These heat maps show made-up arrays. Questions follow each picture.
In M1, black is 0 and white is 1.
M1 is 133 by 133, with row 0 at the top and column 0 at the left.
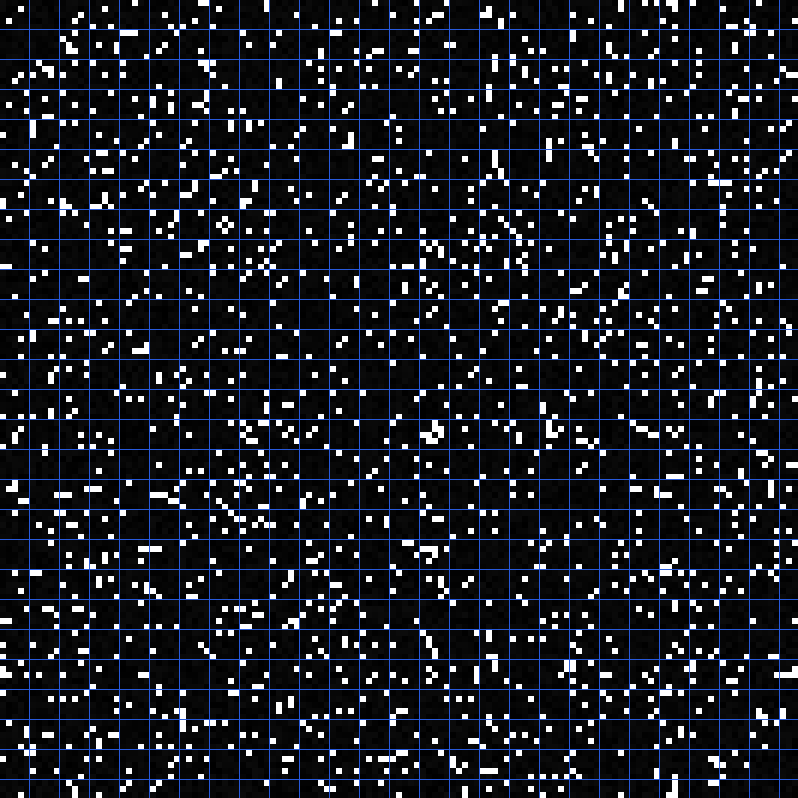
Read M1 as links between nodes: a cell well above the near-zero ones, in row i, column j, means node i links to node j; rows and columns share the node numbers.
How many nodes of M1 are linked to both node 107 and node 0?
3
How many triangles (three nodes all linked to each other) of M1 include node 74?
2
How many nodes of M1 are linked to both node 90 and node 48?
2
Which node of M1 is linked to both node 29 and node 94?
node 126
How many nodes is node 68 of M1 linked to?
5
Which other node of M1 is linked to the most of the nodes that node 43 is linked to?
node 38
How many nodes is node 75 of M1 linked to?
10
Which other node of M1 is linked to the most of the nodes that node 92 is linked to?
node 8
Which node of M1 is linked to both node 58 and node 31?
node 23
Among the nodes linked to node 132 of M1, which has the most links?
node 112
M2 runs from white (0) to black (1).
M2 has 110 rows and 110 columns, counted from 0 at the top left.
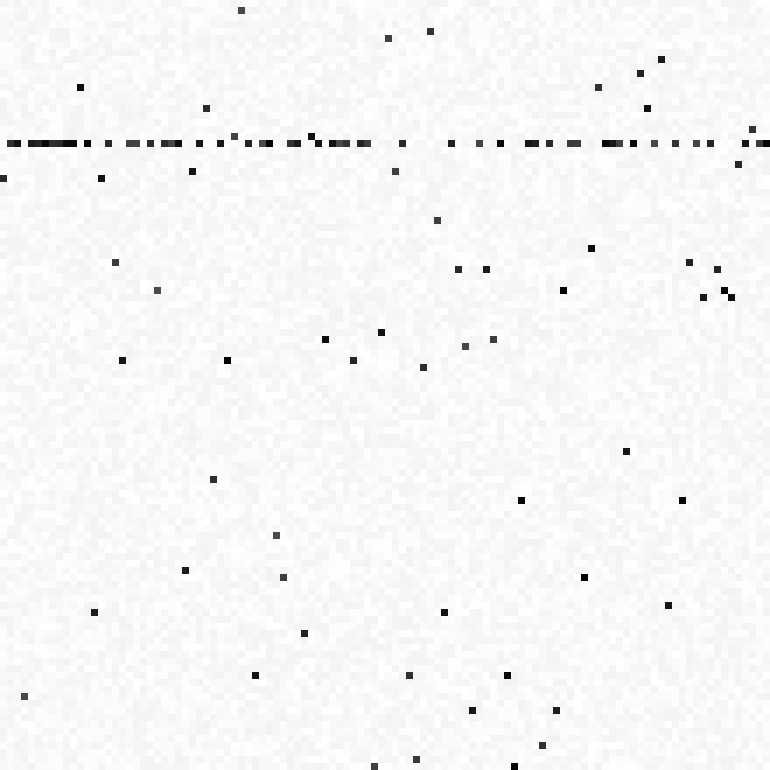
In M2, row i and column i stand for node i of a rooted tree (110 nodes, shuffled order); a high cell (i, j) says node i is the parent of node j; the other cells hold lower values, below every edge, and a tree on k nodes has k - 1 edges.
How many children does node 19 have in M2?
2
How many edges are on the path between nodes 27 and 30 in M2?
4
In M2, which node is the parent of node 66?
49
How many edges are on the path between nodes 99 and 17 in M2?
3
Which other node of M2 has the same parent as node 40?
83
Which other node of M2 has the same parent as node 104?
100
